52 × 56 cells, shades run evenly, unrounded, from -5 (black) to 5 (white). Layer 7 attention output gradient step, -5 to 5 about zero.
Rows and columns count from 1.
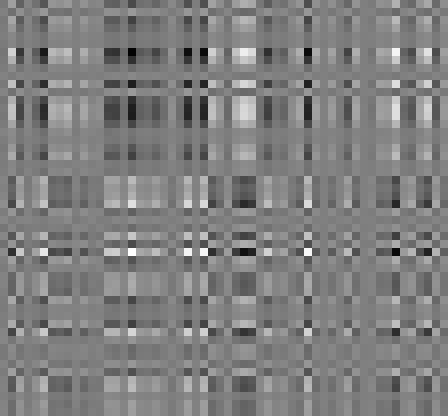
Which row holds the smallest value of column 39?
7
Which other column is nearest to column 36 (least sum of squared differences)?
19
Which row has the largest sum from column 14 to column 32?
32
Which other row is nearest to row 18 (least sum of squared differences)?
40
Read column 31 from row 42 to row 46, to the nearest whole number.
-3 -1 1 1 -1
